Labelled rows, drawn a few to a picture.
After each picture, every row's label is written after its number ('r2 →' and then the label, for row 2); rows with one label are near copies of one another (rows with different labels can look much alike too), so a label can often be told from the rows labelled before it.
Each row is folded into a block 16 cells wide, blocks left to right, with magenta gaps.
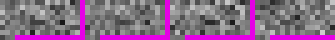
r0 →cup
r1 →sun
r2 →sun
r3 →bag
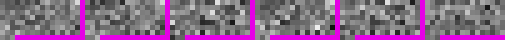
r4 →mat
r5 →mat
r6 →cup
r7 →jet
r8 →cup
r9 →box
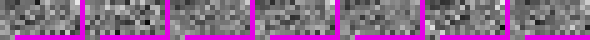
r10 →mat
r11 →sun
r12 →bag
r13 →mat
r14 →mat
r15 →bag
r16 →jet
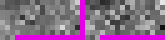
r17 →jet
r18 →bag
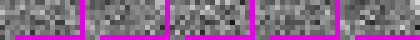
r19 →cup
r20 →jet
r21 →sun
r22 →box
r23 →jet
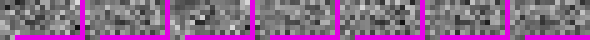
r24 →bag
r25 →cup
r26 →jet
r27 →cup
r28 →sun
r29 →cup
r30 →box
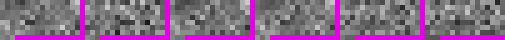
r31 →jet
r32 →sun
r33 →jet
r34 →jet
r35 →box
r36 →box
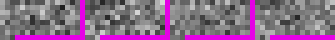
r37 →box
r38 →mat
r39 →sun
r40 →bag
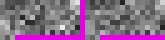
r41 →jet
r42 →mat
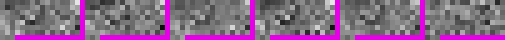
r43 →jet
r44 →bag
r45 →jet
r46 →jet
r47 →jet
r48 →cup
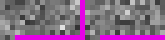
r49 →jet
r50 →cup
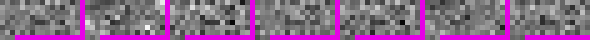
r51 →sun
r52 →jet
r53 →sun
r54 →cup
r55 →sun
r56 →bag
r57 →box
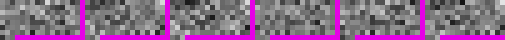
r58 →cup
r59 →mat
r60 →bag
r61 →sun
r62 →cup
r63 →mat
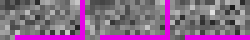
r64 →mat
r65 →jet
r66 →box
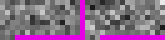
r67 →box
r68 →bag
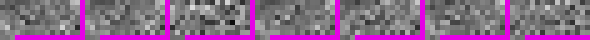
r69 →jet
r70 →jet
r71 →sun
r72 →jet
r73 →mat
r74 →jet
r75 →sun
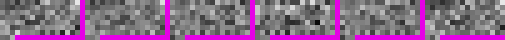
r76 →mat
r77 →mat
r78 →cup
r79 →sun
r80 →cup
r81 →bag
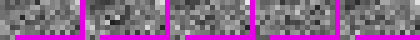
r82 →mat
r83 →jet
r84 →bag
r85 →box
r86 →mat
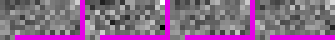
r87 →mat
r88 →bag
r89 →mat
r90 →bag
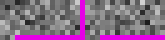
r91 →bag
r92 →sun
